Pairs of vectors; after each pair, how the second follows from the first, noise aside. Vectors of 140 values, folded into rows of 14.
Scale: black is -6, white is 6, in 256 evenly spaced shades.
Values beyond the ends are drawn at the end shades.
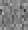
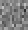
copied.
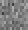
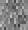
reversed.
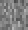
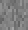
reversed, negated, shrunk.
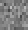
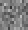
negated.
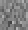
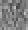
reversed.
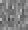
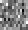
scaled up.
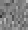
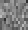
negated.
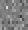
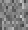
negated.
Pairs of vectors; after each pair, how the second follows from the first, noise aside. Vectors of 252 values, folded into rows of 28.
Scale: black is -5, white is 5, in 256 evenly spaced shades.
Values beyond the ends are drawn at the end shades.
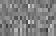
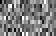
wrapped around, scaled up.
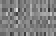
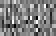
wrapped around, negated, scaled up.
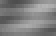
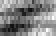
reversed, negated, scaled up.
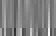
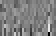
sign-scrambled.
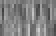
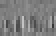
reversed, partly zeroed.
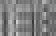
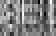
reversed, negated, scaled up.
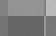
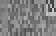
sign-scrambled.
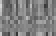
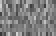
sign-scrambled.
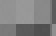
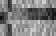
wrapped around, scaled up.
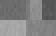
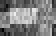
wrapped around, scaled up.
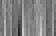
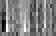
wrapped around, scaled up.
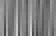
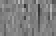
reversed, negated, partly zeroed.
